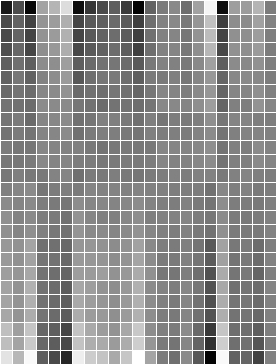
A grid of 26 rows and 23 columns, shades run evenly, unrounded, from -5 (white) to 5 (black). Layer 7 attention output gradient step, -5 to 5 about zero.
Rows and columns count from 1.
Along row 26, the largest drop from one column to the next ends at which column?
19
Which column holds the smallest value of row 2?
18
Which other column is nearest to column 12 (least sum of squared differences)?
3
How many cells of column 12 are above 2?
4
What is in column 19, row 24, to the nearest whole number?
-3
